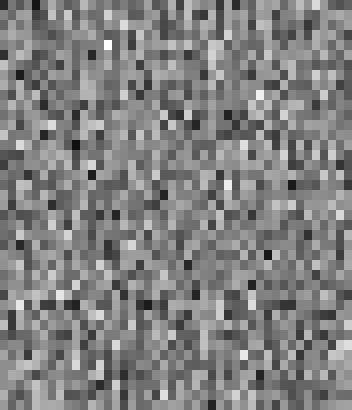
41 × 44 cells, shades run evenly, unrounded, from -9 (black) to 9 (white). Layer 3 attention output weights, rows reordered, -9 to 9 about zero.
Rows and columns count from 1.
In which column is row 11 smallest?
6
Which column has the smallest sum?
38
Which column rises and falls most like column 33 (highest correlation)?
16
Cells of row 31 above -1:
24
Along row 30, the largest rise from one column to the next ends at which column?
26
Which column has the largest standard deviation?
3
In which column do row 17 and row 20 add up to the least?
21
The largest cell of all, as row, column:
5, 14
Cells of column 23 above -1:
25
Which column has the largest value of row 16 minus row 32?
42
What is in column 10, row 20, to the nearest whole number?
0
